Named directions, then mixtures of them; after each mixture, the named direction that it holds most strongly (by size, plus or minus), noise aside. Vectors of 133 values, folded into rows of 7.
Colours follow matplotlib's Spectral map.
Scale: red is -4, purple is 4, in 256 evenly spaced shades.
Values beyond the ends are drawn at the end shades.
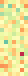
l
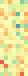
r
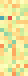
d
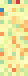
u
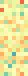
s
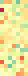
u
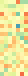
r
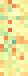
d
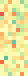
r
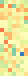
l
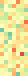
d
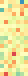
s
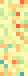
r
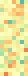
s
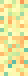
s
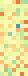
r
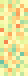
d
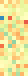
d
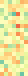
r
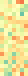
s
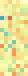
d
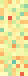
d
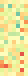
l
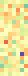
l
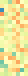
u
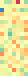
u
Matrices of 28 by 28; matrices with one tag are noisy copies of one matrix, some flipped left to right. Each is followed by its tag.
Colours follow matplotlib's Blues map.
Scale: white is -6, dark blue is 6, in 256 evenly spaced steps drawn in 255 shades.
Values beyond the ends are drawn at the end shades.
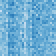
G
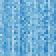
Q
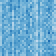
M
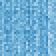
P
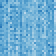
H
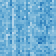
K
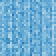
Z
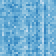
K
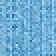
Z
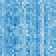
K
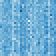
Q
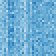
G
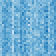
Q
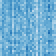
M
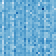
Z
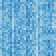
M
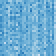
H
